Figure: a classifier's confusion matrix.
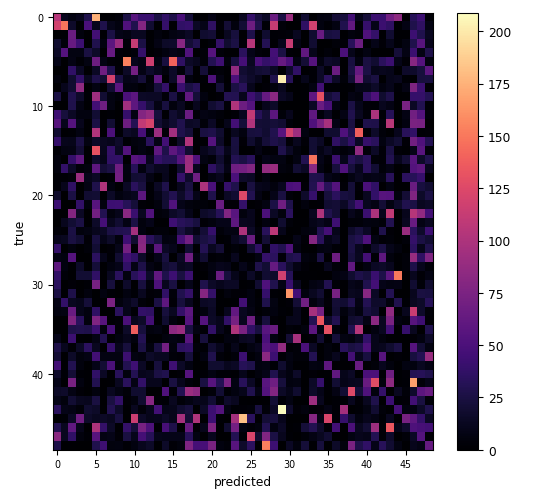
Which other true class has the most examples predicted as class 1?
4
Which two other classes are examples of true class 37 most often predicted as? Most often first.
29, 14
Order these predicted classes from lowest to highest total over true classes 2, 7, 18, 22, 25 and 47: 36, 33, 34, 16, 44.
44, 36, 33, 16, 34
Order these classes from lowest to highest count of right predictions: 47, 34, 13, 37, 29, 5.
37, 47, 5, 13, 29, 34
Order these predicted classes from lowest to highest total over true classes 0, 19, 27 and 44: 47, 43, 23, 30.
23, 43, 47, 30
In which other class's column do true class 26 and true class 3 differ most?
10
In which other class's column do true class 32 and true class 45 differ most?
24
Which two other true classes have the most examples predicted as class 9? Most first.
5, 10
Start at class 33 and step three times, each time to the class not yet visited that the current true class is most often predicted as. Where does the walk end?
12
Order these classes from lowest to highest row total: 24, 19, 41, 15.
15, 24, 19, 41
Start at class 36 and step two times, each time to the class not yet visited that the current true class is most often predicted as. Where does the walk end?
30
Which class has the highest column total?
46
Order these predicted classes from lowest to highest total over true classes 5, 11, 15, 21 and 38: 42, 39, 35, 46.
35, 42, 39, 46
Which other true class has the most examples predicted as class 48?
38
